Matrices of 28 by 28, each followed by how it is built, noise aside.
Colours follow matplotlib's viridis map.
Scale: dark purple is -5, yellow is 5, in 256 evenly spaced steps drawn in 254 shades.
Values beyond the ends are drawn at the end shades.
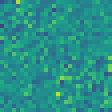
block diagonal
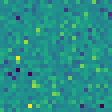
sparse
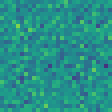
repeating columns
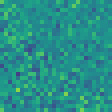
lower triangular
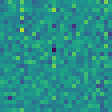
uneven columns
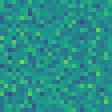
repeating rows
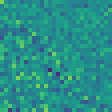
lower triangular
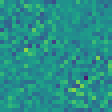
block diagonal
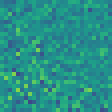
lower triangular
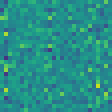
uneven columns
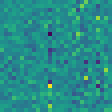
uneven columns
